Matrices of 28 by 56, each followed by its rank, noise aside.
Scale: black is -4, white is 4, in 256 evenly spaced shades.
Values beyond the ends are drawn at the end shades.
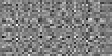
four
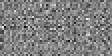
six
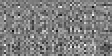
four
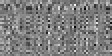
four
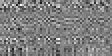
four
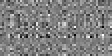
four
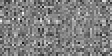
six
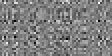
four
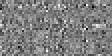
six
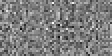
six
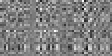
three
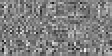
six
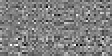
six
